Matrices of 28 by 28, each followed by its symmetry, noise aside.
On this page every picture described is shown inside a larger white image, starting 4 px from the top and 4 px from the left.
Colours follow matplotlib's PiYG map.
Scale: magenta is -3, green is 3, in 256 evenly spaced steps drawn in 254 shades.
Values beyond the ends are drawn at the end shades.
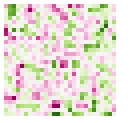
no symmetry.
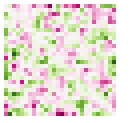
antisymmetric.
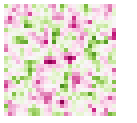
same after a half turn.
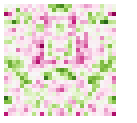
mirrored left to right.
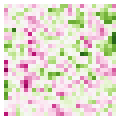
no symmetry.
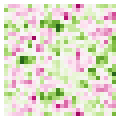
mirrored top to bottom.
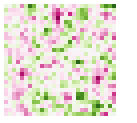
no symmetry.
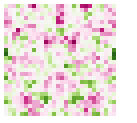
mirrored left to right.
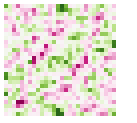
same after a half turn.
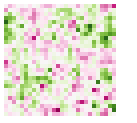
no symmetry.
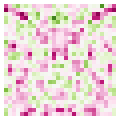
mirrored left to right.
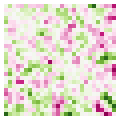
antisymmetric.
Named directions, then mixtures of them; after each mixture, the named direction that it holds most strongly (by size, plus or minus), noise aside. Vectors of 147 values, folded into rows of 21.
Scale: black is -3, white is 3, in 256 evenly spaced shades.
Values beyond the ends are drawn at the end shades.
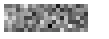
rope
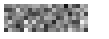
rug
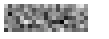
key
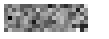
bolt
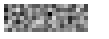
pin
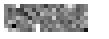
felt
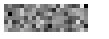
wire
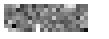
felt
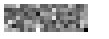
felt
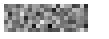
wire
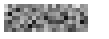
key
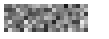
rug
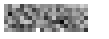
key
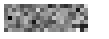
bolt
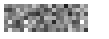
rug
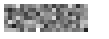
felt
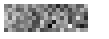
rope
